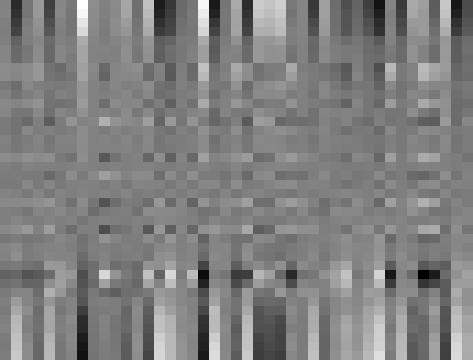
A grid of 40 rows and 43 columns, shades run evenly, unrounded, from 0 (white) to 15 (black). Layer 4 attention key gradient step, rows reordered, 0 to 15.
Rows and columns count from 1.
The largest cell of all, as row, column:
31, 39
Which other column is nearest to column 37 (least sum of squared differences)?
29
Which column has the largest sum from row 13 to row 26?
35
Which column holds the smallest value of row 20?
10
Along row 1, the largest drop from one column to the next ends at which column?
24
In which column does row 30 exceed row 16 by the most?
19
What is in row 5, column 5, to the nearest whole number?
9
